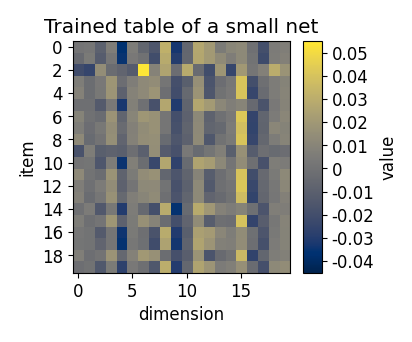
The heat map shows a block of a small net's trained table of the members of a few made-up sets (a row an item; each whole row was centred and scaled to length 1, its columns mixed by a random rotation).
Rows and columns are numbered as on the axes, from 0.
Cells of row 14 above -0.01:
15
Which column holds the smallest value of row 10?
4
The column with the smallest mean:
9
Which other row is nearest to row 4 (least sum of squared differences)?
8
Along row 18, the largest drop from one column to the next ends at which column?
16
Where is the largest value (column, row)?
6, 2
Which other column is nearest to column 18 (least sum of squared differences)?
19
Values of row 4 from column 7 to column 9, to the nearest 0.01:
0.02 0 -0.02
